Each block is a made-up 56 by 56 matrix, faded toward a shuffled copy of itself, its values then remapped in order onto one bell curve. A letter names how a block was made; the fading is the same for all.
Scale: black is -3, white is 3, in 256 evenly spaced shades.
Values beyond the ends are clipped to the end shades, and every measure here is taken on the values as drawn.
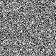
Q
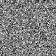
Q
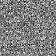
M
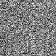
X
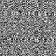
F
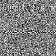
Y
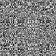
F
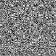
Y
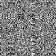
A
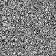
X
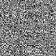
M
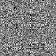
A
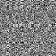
M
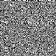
M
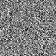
X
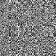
A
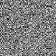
A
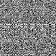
Y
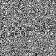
X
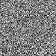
Y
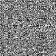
Y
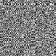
F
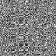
F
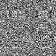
M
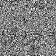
Q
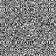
F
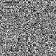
Y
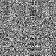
M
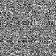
M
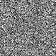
Q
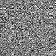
Y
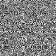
Y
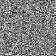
A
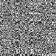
M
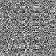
F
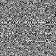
Y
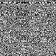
Y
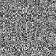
A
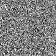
Q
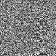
M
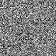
Q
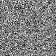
Q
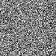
X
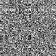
M
